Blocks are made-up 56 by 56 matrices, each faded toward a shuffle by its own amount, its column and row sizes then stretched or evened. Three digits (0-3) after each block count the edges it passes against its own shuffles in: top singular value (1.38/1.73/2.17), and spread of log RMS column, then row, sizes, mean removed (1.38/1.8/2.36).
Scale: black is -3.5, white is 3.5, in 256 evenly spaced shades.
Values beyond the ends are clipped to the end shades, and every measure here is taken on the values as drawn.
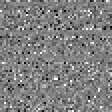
0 0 3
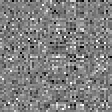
3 1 2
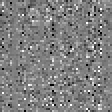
1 3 1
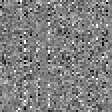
1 3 0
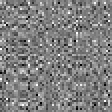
3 3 2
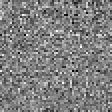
2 1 2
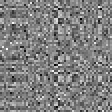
3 2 0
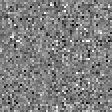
1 1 1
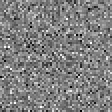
2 0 0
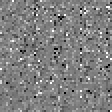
0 2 1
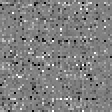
1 1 2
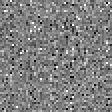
0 2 0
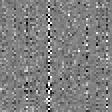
3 3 0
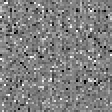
1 1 1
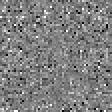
1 1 2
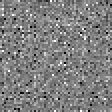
1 1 1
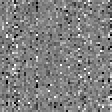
0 3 0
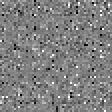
0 2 2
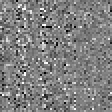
0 3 1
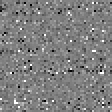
0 1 2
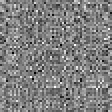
3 1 0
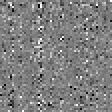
1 3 1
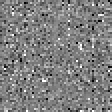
0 2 2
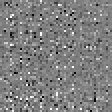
1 3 1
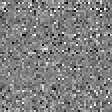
2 1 2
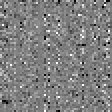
0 3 2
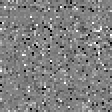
0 1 2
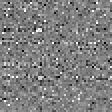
2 1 2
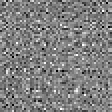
3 1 2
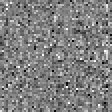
2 1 0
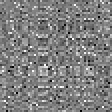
3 0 1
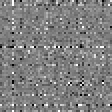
2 1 3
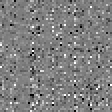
1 3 2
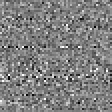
0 1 3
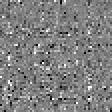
1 2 2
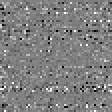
0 2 3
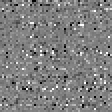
0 1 3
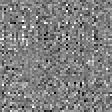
2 2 2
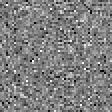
2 1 0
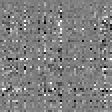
1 3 3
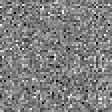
2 0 1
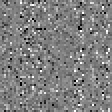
0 3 0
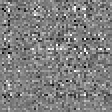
0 2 3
